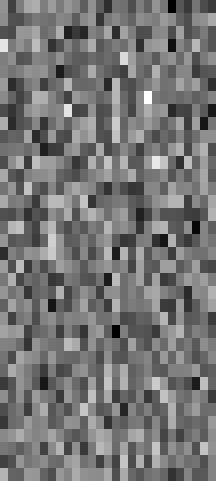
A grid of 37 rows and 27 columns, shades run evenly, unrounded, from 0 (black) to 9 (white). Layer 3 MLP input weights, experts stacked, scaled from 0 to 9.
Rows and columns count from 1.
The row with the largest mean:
13
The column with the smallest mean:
24
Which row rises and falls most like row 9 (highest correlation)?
1
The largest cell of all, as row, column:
8, 19
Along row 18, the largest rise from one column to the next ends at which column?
26
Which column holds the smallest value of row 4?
22
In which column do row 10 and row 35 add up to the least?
6
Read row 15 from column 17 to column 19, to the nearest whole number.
2 2 5
